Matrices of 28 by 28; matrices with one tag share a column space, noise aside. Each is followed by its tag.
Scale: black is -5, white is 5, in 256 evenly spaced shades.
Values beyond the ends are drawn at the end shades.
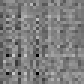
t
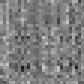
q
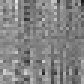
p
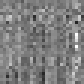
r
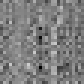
q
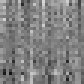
p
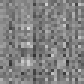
t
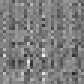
t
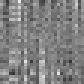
p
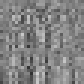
r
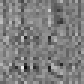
q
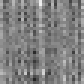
p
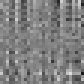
p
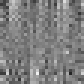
p
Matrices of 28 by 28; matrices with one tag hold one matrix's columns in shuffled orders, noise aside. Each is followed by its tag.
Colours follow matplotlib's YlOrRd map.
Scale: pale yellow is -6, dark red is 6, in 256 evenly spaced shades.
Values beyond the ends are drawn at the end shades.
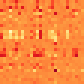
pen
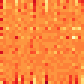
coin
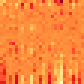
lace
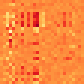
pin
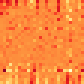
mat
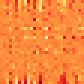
coin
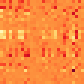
pen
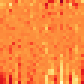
lace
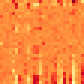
lace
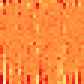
lace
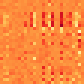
pin
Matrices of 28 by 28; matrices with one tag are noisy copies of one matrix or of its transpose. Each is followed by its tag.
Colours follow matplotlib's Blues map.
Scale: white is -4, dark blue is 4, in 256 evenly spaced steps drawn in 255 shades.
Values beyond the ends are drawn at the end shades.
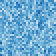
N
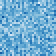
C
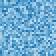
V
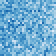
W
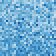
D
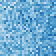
D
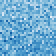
D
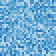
C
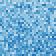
D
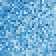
W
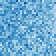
W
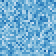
N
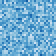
V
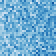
D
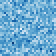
N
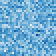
C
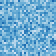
V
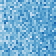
D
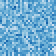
C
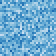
N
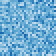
C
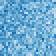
W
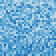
D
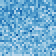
W
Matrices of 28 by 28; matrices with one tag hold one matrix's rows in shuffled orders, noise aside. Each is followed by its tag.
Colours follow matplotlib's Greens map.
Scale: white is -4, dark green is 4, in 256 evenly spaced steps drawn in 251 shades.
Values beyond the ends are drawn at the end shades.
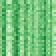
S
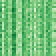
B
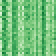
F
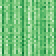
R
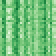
S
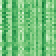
F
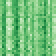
S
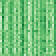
R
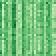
B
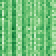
B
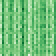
R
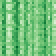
S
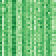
B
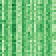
B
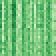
B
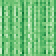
R
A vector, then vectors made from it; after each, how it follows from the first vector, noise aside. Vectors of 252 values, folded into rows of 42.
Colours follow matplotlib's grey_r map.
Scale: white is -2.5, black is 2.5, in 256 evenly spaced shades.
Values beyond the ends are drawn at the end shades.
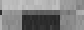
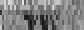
partly zeroed.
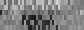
partly zeroed.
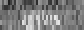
negated, partly zeroed.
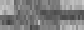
wrapped around, negated, shrunk.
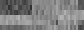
wrapped around, shrunk.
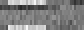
wrapped around, negated, partly zeroed.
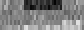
reversed, partly zeroed.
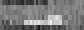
wrapped around, negated, partly zeroed.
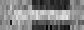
wrapped around.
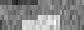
negated, partly zeroed.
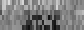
partly zeroed.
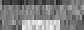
negated, partly zeroed.
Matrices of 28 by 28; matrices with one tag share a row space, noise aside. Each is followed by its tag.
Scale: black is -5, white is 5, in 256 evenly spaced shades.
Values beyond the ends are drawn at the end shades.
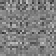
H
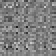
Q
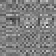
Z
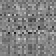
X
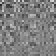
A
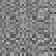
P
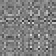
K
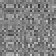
K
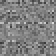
H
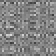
A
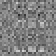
X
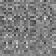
Q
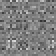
H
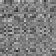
Q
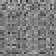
H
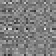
Q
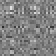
A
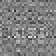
X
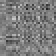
Z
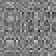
K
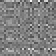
K
